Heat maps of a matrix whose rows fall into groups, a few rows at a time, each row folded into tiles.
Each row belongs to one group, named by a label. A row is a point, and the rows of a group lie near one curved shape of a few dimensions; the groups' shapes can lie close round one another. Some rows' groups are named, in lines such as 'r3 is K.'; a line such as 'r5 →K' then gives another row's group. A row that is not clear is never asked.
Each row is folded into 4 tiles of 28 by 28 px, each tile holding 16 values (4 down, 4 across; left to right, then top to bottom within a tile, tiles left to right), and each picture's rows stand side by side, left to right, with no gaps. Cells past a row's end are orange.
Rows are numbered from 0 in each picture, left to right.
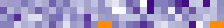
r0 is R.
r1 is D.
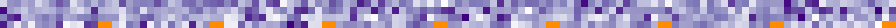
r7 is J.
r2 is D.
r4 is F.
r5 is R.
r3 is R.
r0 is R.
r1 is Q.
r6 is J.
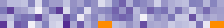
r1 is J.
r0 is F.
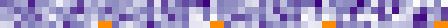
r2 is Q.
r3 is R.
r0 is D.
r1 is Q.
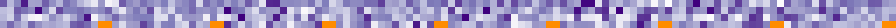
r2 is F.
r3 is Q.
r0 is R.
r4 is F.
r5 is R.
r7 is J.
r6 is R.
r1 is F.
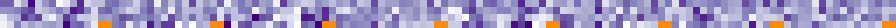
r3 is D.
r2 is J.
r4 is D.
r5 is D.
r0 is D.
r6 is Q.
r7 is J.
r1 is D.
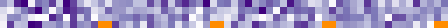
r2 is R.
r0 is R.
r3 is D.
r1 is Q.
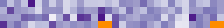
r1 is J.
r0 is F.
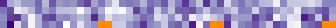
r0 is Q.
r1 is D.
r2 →J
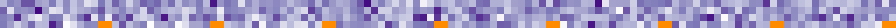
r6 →F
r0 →F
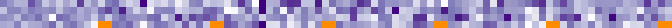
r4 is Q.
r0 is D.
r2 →D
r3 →R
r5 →Q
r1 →F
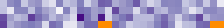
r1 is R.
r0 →J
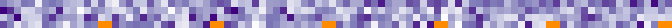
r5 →Q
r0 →F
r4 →Q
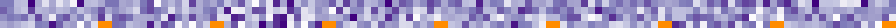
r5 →J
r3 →F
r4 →D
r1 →D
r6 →Q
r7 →D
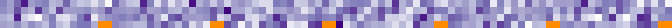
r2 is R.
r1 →D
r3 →J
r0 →R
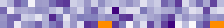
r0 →R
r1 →R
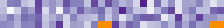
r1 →F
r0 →D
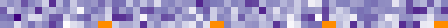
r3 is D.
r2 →F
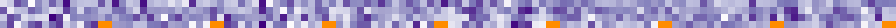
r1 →D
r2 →D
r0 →R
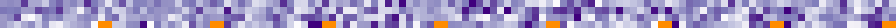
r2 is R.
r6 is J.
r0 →J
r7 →R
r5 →J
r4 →R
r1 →Q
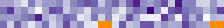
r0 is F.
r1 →R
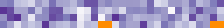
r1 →J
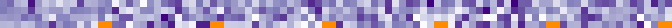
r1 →R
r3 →Q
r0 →D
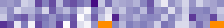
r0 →Q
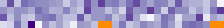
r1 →R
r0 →Q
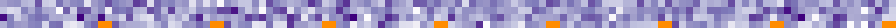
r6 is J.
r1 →R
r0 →J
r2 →F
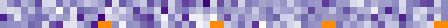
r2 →Q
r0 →J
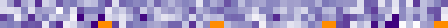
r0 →J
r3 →D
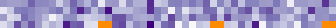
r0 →D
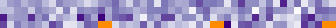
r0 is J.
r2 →J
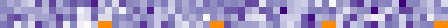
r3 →R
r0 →Q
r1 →F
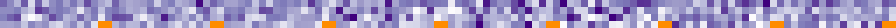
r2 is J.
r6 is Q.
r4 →D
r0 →J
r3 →F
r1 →Q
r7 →Q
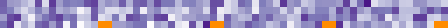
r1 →Q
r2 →J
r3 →J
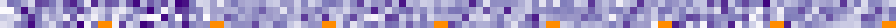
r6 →Q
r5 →D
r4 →R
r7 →J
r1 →R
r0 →D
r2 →J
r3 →R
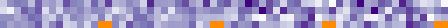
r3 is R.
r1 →D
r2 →R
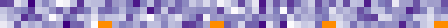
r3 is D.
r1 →R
